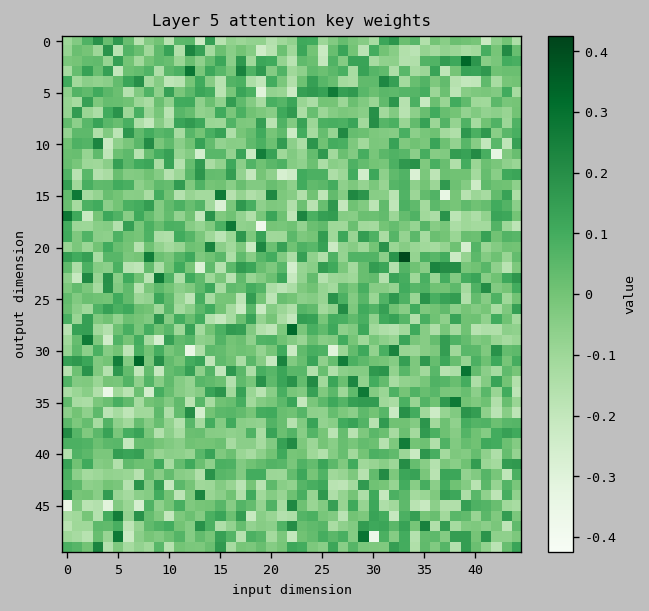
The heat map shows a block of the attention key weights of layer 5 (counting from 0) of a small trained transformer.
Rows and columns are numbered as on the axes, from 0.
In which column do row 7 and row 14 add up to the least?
40
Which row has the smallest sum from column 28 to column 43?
28
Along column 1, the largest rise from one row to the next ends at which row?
15
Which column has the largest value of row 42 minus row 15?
37
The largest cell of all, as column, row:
33, 21
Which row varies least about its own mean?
14
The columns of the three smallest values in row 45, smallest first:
0, 4, 7
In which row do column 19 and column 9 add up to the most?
11
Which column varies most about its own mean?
22
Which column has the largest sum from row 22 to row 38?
29
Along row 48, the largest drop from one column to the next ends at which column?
30
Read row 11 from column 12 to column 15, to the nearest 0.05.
-0.05 -0.25 0.05 0.05
